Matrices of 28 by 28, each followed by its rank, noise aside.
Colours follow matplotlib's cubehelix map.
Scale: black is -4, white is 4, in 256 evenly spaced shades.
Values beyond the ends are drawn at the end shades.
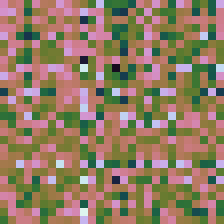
four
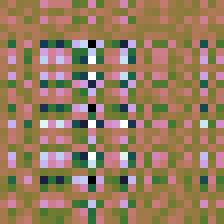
one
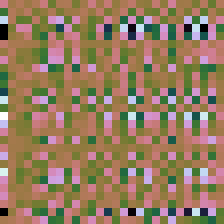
two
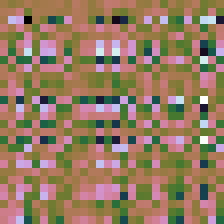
two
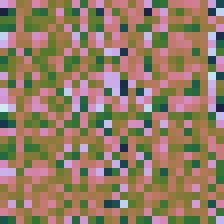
three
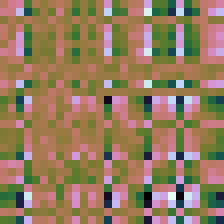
one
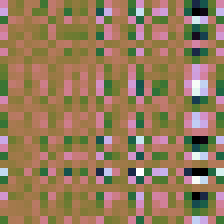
one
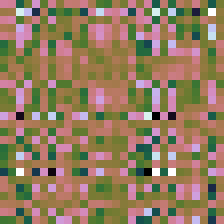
two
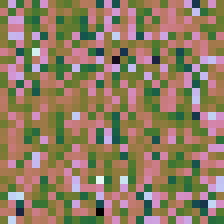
six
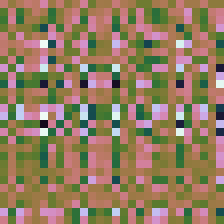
two
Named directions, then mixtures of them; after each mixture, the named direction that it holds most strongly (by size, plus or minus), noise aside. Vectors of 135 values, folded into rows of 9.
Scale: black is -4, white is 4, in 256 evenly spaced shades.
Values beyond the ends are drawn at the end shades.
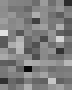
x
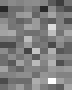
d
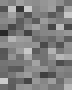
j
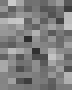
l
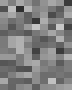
j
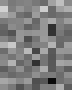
d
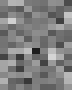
l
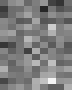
d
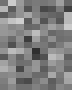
l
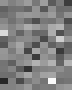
x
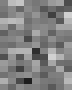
l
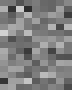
j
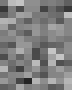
l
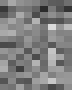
d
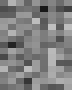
d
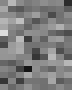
x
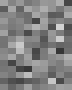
x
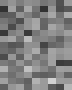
d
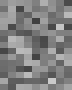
j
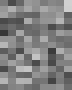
l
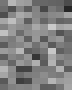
l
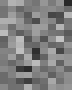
x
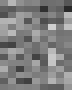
l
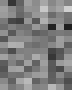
l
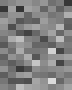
j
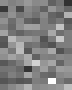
x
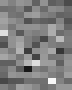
x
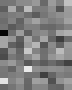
x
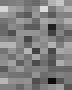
d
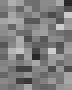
l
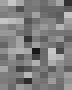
l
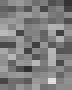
d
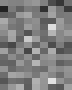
d
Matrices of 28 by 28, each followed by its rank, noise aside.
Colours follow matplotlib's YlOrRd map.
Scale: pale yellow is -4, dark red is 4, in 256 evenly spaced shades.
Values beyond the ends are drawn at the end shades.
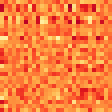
three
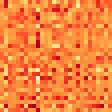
four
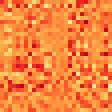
four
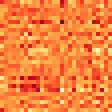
four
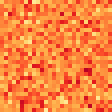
eight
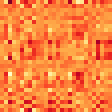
three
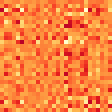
three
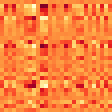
two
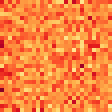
six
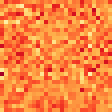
six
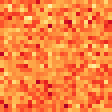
eight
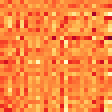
three
